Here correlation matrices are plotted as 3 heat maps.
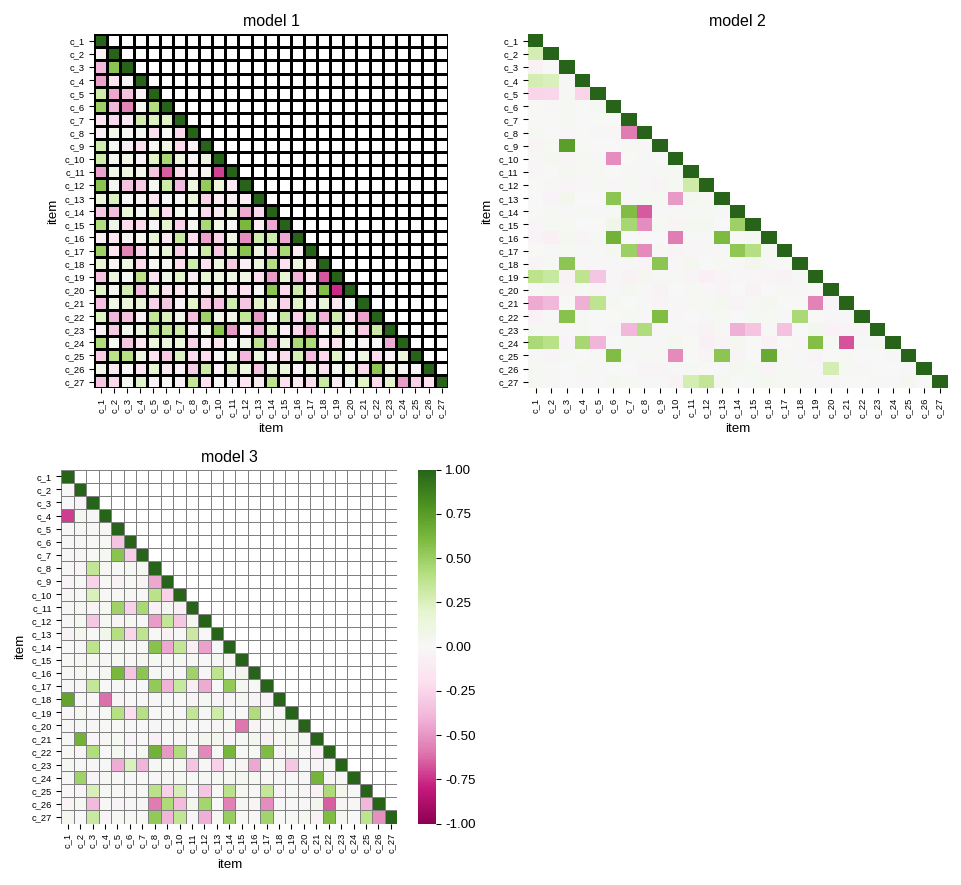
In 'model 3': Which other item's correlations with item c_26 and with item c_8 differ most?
c_22
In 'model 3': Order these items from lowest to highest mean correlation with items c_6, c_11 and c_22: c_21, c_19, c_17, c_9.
c_9, c_21, c_19, c_17
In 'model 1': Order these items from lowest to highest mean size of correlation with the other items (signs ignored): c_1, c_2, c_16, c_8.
c_8, c_2, c_16, c_1
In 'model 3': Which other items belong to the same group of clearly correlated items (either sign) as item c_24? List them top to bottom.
c_2, c_21
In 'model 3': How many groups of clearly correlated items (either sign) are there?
5
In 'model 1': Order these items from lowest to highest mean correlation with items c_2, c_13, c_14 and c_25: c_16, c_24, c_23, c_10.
c_23, c_10, c_24, c_16
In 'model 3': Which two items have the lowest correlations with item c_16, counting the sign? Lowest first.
c_23, c_6
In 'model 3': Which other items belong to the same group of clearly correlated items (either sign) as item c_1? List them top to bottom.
c_4, c_18
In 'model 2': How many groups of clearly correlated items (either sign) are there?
6
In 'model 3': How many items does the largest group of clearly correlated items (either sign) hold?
11
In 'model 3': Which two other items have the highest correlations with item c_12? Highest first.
c_26, c_9
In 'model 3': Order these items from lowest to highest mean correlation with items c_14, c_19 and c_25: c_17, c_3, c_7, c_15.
c_15, c_7, c_3, c_17
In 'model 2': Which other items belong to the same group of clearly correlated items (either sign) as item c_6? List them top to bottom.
c_10, c_13, c_16, c_25
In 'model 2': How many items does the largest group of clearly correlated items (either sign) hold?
7
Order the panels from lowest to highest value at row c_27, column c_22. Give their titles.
model 1, model 2, model 3
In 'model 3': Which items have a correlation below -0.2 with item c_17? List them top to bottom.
c_9, c_12, c_26
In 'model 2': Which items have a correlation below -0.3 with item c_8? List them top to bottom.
c_7, c_14, c_15, c_17
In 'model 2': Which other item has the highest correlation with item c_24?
c_19
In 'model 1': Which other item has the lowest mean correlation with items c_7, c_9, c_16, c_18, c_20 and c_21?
c_19
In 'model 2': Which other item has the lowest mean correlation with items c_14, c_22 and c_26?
c_8
